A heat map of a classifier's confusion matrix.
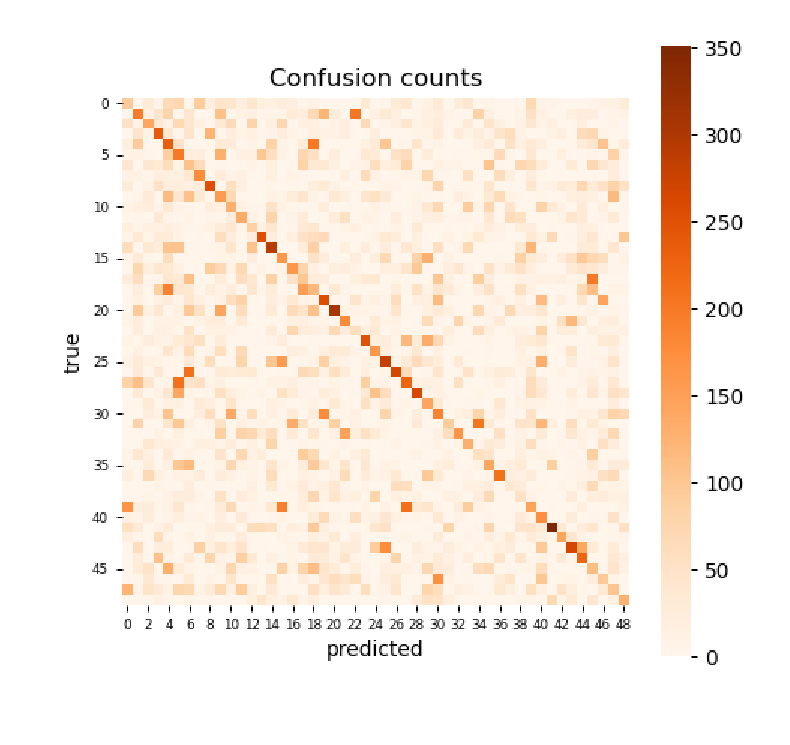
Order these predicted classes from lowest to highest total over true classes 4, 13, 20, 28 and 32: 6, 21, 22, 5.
22, 6, 21, 5
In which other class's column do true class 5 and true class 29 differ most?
9
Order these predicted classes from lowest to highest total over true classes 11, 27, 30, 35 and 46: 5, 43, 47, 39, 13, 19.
13, 43, 39, 47, 19, 5
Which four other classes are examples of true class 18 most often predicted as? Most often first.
4, 17, 45, 3
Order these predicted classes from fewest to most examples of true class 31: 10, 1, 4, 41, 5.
10, 41, 4, 1, 5
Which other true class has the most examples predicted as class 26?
44
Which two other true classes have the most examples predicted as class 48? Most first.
13, 30
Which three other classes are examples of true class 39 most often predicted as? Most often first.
27, 15, 0
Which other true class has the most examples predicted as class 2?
36
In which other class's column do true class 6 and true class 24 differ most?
35
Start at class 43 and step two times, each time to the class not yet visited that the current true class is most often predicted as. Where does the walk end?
15
